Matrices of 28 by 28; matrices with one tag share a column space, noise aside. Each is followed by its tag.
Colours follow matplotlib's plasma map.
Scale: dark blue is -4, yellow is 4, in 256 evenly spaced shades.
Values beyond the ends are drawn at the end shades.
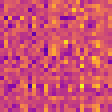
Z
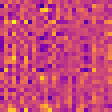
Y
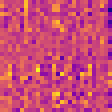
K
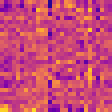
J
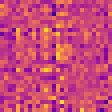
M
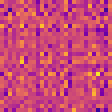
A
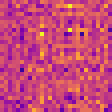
M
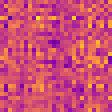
Z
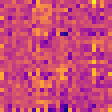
J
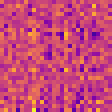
M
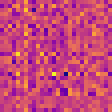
A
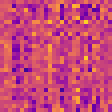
Y
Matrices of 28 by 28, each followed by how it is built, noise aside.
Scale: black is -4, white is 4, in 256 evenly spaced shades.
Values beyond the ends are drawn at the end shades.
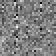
uneven columns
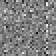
uneven columns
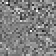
upper triangular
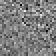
upper triangular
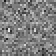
repeating columns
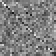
diagonal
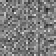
repeating rows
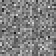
repeating rows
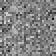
repeating rows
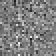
uneven columns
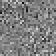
block diagonal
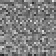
repeating columns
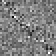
banded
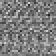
repeating columns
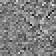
upper triangular
